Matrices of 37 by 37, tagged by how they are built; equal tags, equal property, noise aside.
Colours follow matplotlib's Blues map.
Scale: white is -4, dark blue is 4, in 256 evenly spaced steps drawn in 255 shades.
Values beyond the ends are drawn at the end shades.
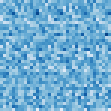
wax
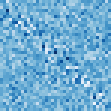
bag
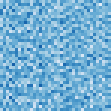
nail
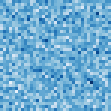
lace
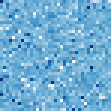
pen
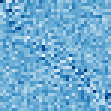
bag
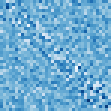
bag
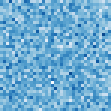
lace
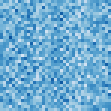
nail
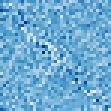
bag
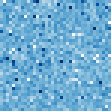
pen
